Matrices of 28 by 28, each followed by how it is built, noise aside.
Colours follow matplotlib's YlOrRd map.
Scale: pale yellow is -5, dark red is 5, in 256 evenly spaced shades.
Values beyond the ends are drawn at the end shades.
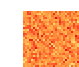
Toeplitz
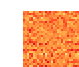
low rank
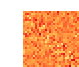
banded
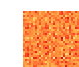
low rank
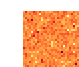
sparse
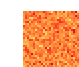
Toeplitz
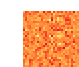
low rank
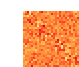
banded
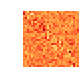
banded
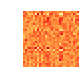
low rank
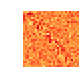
banded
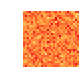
Toeplitz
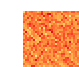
Toeplitz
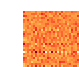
low rank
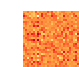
low rank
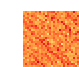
Toeplitz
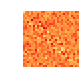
banded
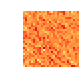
Toeplitz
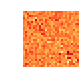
banded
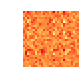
low rank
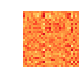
low rank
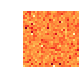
sparse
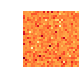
sparse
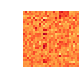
low rank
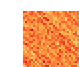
Toeplitz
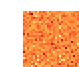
sparse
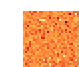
sparse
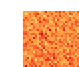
Toeplitz
